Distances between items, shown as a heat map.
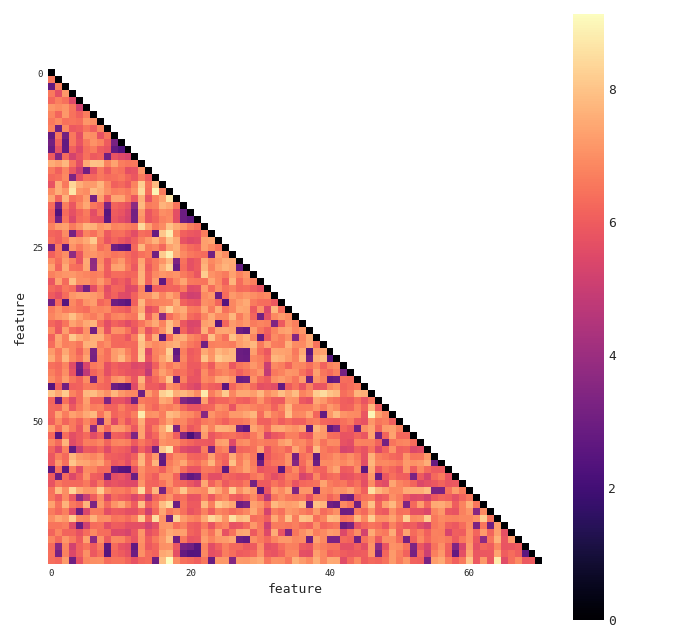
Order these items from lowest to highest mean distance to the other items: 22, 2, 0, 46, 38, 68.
68, 0, 2, 38, 22, 46
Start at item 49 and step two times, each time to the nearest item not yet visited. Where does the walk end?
22
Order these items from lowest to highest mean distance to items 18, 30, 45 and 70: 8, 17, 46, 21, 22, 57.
57, 21, 8, 22, 46, 17
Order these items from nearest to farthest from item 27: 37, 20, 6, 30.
37, 6, 20, 30
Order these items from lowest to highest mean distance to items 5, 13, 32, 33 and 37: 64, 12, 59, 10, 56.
10, 12, 59, 56, 64
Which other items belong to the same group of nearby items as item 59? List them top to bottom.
29
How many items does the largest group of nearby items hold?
11
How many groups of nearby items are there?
15
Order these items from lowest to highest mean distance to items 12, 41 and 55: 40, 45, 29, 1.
40, 1, 45, 29
